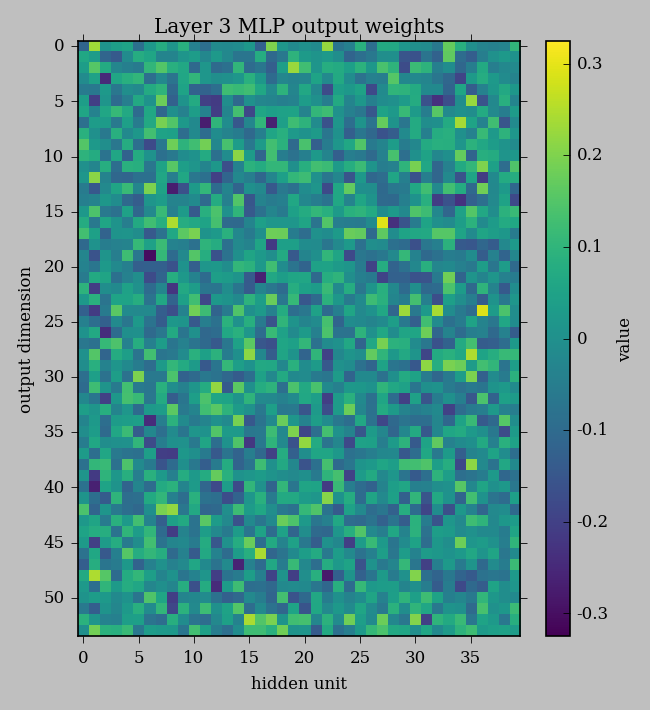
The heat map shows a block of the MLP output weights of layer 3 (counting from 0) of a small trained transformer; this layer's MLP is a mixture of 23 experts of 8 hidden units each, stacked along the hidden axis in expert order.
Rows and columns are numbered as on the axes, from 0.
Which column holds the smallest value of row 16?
28
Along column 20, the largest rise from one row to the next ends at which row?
36
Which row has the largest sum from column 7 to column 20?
9
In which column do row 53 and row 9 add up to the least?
21
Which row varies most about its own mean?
24
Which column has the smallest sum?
12
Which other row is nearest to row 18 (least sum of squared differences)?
1
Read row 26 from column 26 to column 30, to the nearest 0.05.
0 0.05 0 0.05 0.05
